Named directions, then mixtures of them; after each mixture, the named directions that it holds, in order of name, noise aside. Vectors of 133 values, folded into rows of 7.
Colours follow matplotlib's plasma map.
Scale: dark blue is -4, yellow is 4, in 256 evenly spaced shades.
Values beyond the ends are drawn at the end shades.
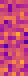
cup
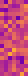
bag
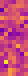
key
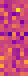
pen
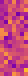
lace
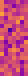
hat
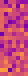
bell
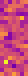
bag, key, lace.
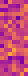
bag.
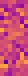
key, pen.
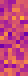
cup, key, pen.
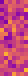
lace.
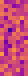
hat.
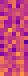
bell, cup, hat.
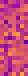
bag, cup, lace.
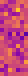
bell, key, pen.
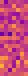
bell, pen.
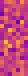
hat.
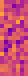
hat.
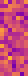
bag, cup, lace.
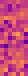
cup.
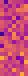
bag, bell, pen.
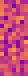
hat.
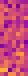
bell, cup.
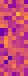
bag, lace.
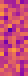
hat.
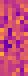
hat, lace.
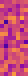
cup, hat, lace.
